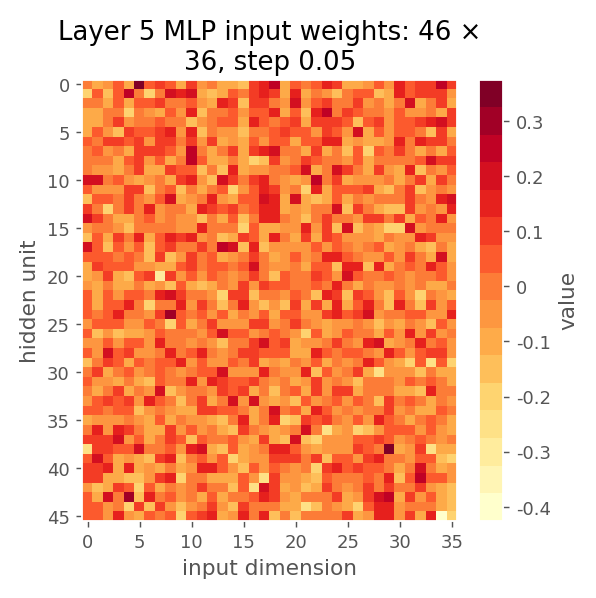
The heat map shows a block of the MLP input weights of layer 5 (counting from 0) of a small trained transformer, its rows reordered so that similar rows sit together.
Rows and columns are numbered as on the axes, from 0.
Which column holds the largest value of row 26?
13
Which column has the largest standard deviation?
34
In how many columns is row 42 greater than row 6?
12
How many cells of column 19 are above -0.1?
35
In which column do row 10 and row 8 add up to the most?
10
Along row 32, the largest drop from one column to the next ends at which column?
8
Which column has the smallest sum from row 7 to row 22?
29
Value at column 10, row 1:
0.2
